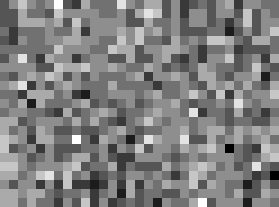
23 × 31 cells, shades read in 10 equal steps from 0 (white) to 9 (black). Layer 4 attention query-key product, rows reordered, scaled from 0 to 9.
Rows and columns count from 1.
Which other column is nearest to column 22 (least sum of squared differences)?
8
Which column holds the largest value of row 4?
26
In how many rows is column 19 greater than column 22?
11
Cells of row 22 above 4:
16
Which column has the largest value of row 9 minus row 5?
30
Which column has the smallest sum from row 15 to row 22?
1
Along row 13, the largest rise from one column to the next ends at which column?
23
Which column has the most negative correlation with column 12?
15
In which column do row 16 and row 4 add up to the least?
9
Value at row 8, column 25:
5
